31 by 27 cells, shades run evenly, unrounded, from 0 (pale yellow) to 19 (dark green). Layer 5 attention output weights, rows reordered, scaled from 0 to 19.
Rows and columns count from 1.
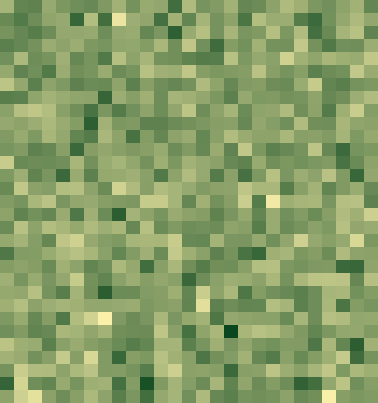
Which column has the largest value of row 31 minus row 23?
17
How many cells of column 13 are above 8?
16
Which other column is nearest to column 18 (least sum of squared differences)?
12
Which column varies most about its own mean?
26
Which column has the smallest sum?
20
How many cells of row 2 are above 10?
12
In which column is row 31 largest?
11
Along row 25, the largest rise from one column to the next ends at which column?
9
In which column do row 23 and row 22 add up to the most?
8
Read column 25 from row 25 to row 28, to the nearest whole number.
6 8 12 4
